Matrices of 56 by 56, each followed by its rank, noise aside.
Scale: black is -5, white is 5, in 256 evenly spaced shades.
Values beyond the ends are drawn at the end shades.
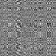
three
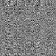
six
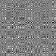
four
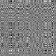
three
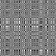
one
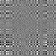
one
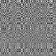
two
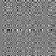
three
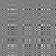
one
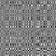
two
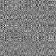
three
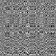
four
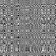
three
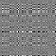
one
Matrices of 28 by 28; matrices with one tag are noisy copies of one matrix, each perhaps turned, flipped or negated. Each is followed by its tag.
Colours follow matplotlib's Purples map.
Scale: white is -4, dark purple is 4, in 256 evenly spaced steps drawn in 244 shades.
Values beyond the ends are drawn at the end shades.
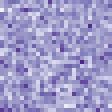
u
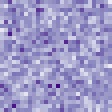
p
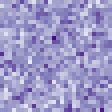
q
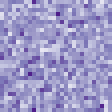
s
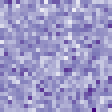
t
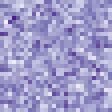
q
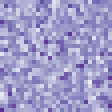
s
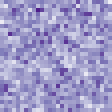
p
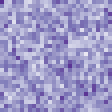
p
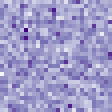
s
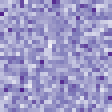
s
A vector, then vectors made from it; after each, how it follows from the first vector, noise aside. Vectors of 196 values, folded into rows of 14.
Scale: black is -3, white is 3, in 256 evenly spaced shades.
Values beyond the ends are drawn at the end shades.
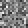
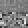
partly zeroed.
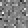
partly zeroed.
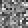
reversed.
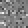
partly zeroed.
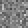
reversed, shrunk.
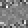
partly zeroed.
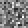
wrapped around.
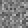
reversed, shrunk.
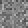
reversed, shrunk.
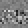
wrapped around, negated, partly zeroed.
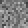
wrapped around, negated, shrunk.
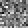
sign-scrambled.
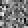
sign-scrambled.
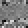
wrapped around, negated, partly zeroed.
